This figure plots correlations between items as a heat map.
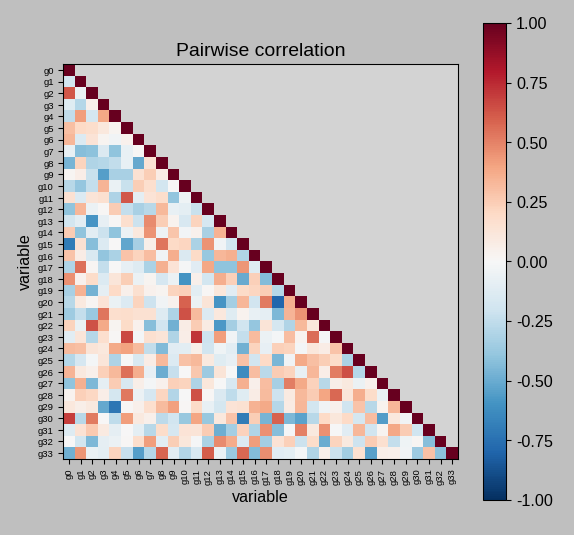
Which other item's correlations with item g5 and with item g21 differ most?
g10
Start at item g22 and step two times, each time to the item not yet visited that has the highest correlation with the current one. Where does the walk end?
g0
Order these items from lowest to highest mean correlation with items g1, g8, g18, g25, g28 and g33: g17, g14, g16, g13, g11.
g14, g16, g13, g11, g17
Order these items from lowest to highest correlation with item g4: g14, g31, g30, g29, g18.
g29, g14, g30, g31, g18
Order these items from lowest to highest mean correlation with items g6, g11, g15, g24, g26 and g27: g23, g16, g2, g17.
g2, g17, g16, g23
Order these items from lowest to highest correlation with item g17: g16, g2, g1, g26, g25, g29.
g26, g16, g2, g25, g29, g1
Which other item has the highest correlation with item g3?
g21
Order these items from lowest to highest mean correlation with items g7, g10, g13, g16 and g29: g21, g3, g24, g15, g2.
g2, g3, g24, g15, g21
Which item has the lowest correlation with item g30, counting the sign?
g15
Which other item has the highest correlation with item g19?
g27
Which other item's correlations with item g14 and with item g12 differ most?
g33
